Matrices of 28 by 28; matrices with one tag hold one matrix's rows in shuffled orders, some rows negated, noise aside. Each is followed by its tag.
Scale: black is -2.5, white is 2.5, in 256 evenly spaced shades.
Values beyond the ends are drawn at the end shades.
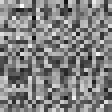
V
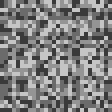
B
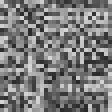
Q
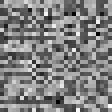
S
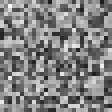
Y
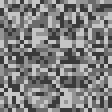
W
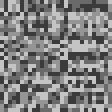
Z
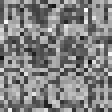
W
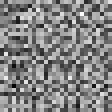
V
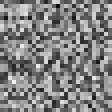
V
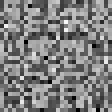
W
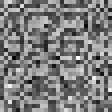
W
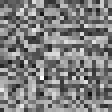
Q
